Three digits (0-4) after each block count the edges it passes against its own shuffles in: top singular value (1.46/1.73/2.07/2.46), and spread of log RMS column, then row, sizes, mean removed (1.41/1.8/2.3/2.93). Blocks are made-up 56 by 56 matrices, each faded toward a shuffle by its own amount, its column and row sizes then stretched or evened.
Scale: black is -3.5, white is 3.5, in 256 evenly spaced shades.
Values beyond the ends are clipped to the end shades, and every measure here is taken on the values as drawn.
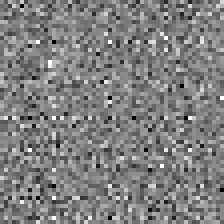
2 1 2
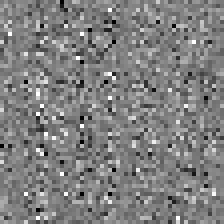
0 3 1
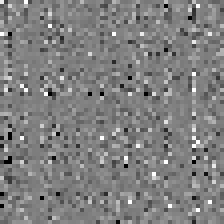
1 3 2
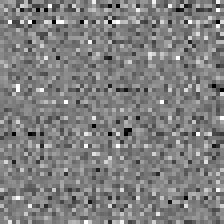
1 1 3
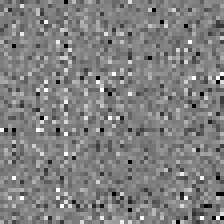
0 2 2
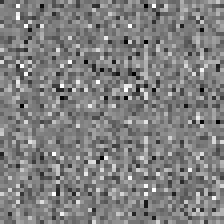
0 2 2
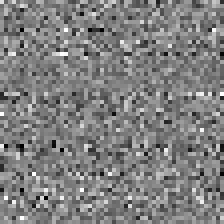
0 1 3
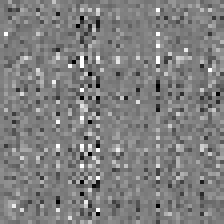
2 4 1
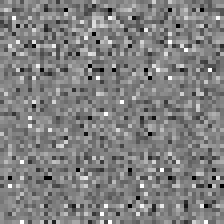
0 0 3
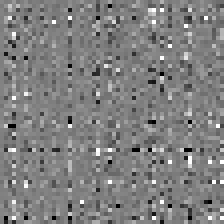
1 4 2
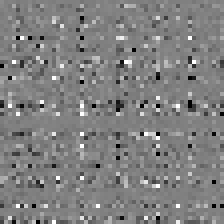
1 3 4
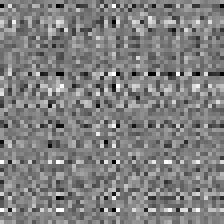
4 2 4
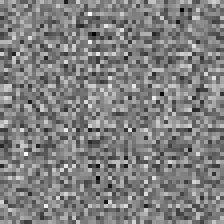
3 1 1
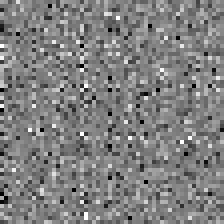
2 2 0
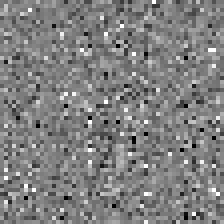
0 2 0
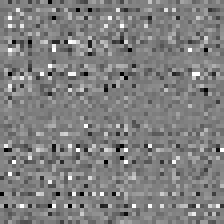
0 2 4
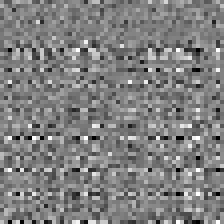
4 2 4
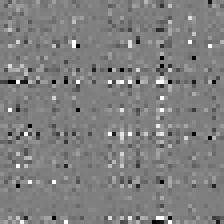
3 3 3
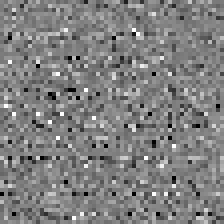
0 0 3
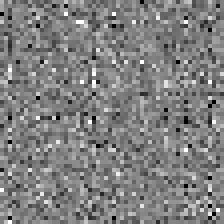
1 2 1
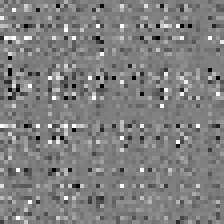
1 3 4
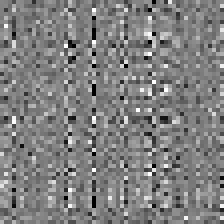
4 4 1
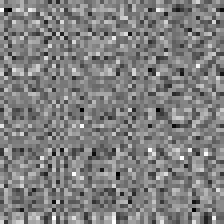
4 1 3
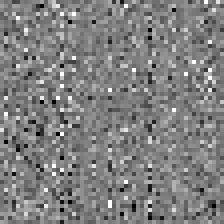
1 3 0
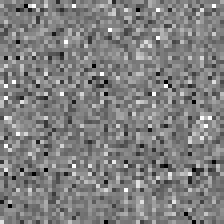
0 1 2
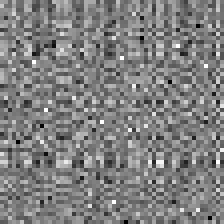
4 0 2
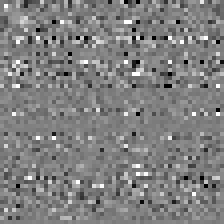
0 1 4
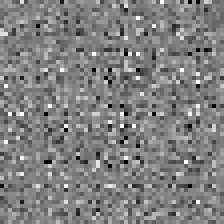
0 3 3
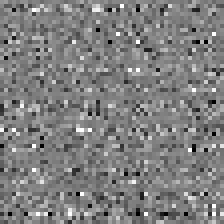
1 1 4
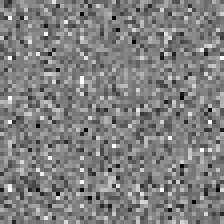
1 1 0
